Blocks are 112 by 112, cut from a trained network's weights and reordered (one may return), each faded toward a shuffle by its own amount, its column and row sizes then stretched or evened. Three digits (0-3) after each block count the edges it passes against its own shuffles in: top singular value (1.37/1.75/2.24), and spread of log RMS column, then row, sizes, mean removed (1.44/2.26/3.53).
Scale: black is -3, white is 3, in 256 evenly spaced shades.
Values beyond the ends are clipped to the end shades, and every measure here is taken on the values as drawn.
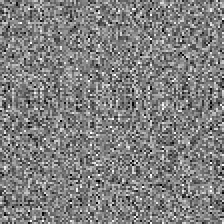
3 2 0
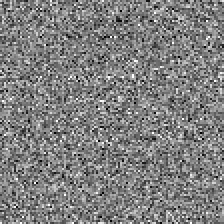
1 0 1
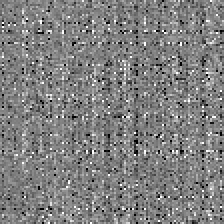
2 2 2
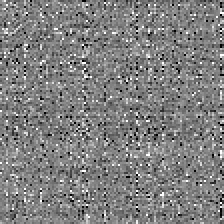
1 2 1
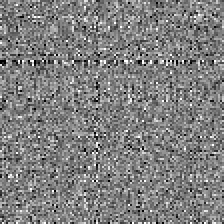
2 2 2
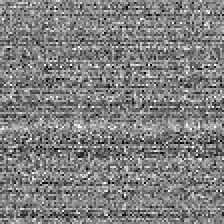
3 0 2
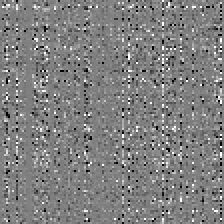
1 3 2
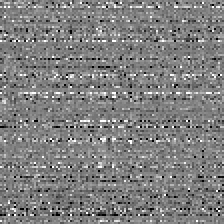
2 1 3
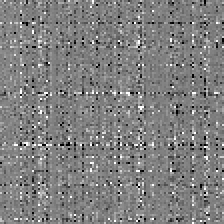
2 3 2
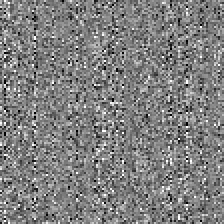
2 3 0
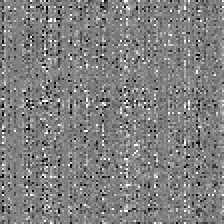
2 3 2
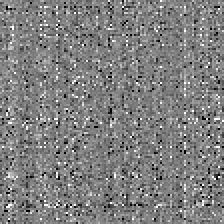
1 2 2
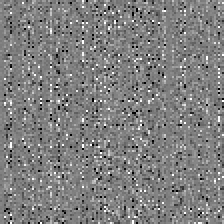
0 3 1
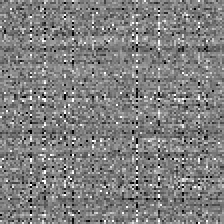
2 2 2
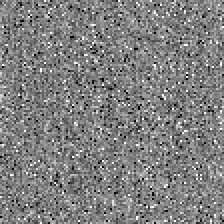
0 0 0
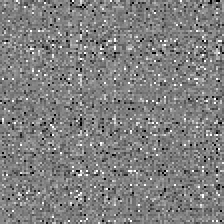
0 1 2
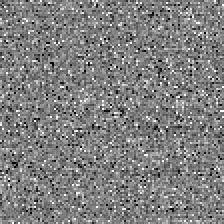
0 0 0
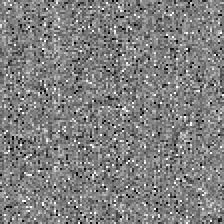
0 1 0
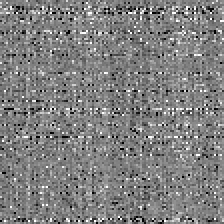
2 0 3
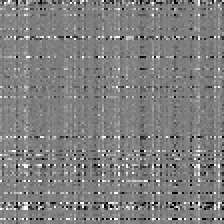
3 2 3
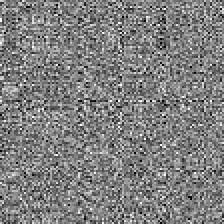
3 2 1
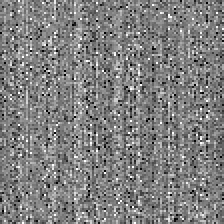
2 2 0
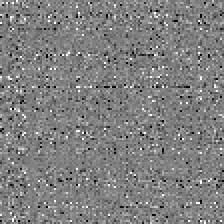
0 2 2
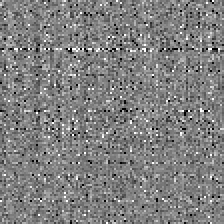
1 1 2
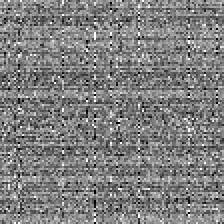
3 2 0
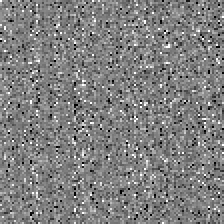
0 2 0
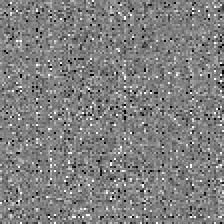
0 2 2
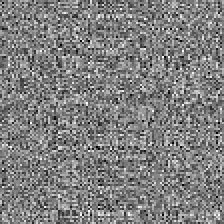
3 2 1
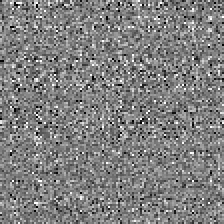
0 2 2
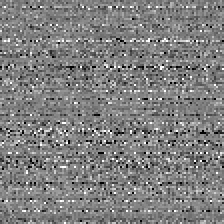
1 0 3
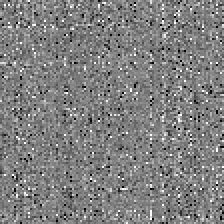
0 2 1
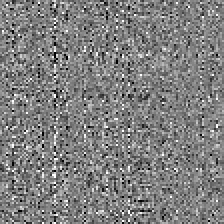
2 3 1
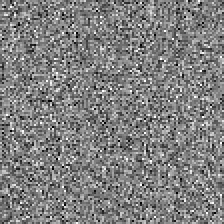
1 1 0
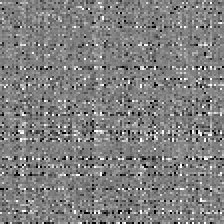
2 1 3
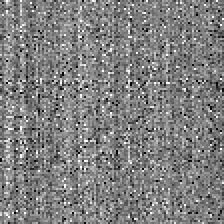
2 1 1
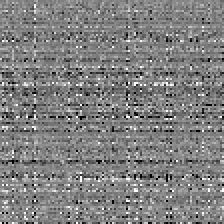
3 2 3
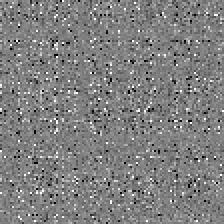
0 2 2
